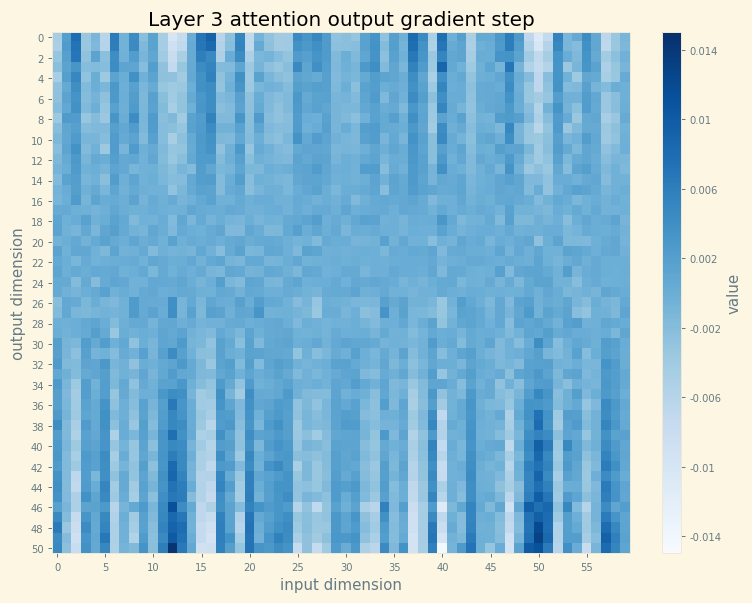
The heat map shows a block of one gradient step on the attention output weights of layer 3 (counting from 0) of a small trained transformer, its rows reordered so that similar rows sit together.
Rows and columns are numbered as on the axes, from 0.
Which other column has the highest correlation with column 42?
48
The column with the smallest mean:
40
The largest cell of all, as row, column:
50, 12
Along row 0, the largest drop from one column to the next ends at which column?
17
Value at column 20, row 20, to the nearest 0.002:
0
